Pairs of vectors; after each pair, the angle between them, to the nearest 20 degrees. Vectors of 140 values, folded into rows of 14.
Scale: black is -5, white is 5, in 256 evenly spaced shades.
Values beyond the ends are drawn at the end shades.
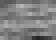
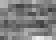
160 degrees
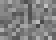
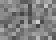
20 degrees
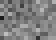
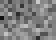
20 degrees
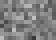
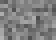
60 degrees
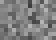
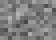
80 degrees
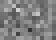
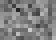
160 degrees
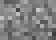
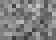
80 degrees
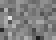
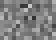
80 degrees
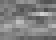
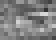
20 degrees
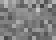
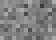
60 degrees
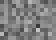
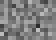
20 degrees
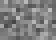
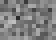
160 degrees
